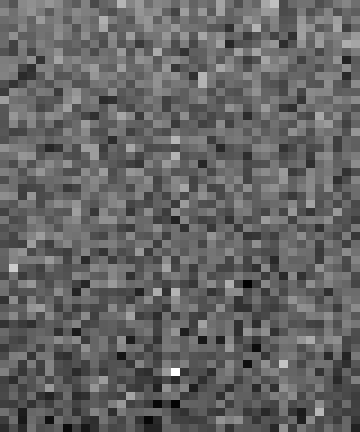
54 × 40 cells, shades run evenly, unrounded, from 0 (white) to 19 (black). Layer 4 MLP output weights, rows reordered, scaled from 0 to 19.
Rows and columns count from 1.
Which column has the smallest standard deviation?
22
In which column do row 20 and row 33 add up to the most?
28
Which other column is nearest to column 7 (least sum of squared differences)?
27
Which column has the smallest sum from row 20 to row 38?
37
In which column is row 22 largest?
39
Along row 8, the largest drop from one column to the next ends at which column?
30
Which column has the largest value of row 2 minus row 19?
15
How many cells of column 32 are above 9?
48
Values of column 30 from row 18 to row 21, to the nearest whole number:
10 9 10 13
